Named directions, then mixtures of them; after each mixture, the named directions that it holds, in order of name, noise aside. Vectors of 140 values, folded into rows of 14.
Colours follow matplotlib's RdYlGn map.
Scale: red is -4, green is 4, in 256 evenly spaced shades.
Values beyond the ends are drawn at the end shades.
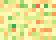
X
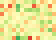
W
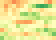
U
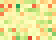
W.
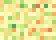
X.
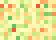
W, X.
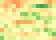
U.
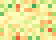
W.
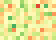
W, X.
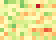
U, X.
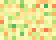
X.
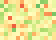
W, X.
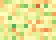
X.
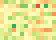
X.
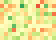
W, X.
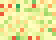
W.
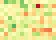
U, X.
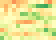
U.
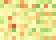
X.
